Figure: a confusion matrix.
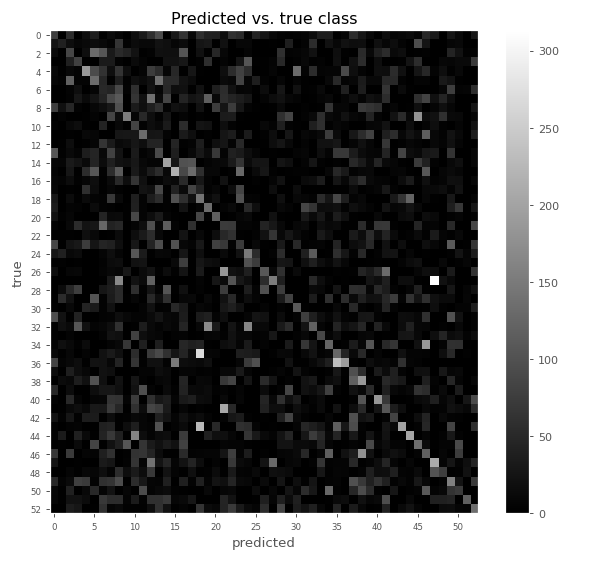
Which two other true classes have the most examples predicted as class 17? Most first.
15, 14
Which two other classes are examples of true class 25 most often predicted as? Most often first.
24, 16
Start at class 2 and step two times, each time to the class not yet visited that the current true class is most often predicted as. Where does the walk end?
13
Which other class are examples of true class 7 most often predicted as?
12
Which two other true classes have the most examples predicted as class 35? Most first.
36, 43
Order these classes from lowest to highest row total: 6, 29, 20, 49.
20, 6, 29, 49
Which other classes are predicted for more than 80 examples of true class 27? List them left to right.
8, 12, 22, 47
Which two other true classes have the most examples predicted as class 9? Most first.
45, 34
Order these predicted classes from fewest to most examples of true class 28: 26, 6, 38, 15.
15, 6, 38, 26
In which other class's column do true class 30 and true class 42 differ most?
29
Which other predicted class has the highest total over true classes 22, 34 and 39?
46
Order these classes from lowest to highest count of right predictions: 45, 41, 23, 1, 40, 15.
1, 23, 41, 45, 40, 15
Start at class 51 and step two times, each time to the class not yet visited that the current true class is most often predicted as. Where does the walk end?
21
